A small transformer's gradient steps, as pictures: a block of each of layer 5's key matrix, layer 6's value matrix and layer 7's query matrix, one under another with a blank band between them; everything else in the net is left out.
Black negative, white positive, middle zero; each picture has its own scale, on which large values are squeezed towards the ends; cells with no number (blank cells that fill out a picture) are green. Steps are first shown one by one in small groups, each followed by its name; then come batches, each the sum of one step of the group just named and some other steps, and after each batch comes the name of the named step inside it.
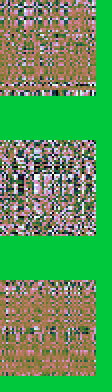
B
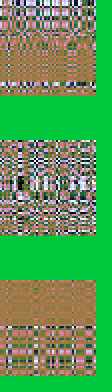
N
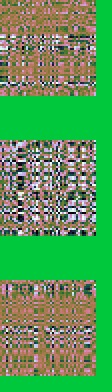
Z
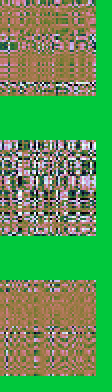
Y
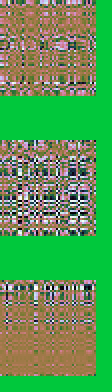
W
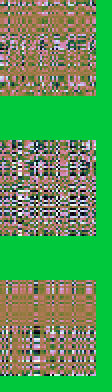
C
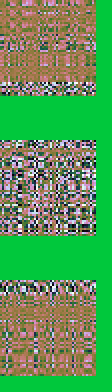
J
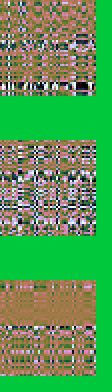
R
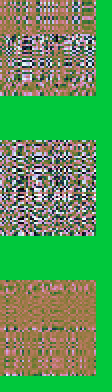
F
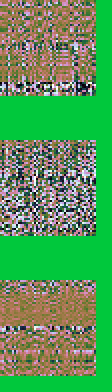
R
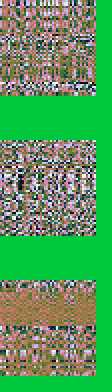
N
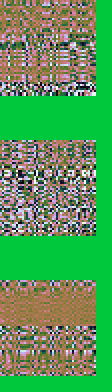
R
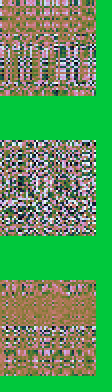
N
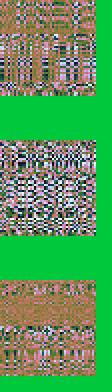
Z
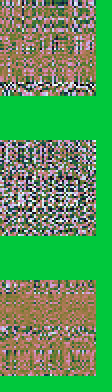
C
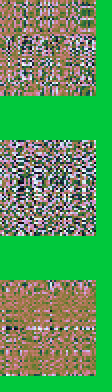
F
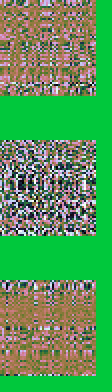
W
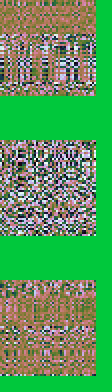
Z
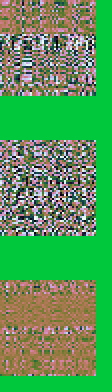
F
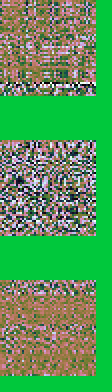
Y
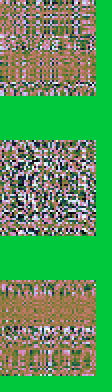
Z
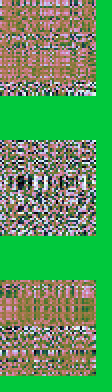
N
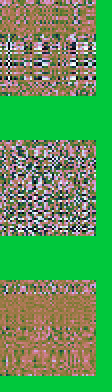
J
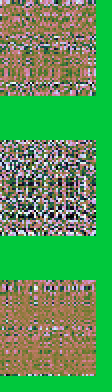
W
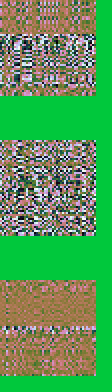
F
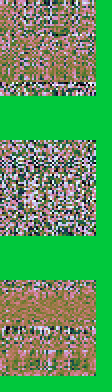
B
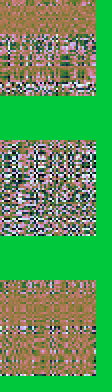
Y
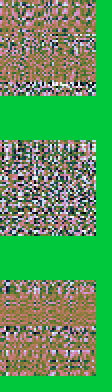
Y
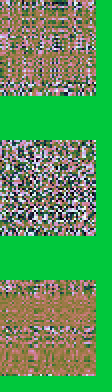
Z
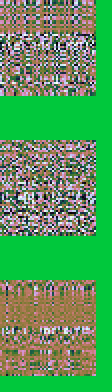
W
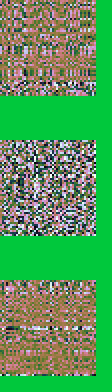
B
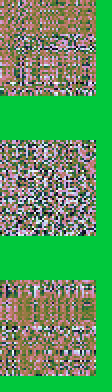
W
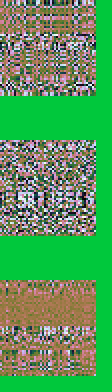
Y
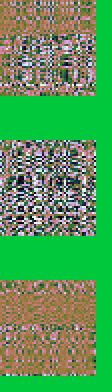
F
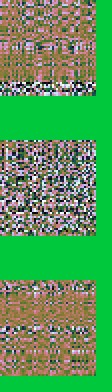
W
